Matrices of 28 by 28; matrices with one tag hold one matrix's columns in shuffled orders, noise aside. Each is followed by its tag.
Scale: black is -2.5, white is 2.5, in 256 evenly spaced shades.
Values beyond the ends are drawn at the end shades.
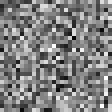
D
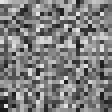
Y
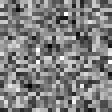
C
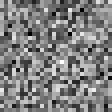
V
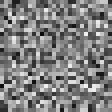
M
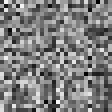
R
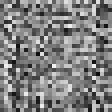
Y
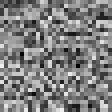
M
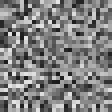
M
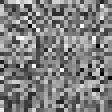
Y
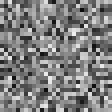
D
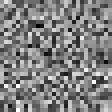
M
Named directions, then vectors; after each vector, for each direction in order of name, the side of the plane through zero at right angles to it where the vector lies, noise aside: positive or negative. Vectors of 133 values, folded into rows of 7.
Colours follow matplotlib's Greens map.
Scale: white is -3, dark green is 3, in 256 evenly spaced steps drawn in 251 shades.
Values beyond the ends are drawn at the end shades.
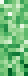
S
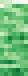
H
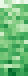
positive, positive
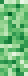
positive, negative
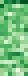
negative, positive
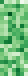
positive, negative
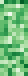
negative, positive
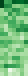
negative, negative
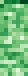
negative, positive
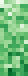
positive, positive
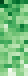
negative, negative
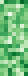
negative, positive
